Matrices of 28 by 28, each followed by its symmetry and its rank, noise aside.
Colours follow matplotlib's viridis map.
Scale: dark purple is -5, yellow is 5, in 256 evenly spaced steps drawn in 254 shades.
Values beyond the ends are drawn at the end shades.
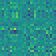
no symmetry, rank four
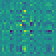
no symmetry, rank two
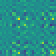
symmetric, rank two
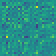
symmetric, rank three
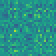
no symmetry, rank four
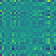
no symmetry, rank two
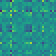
symmetric, rank two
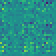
antisymmetric, rank four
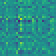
antisymmetric, rank two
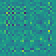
no symmetry, rank three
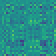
no symmetry, rank three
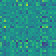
symmetric, rank two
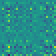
no symmetry, rank two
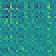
no symmetry, rank three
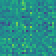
antisymmetric, rank four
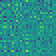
no symmetry, rank four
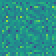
no symmetry, rank four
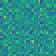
no symmetry, rank four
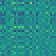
no symmetry, rank two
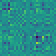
symmetric, rank three
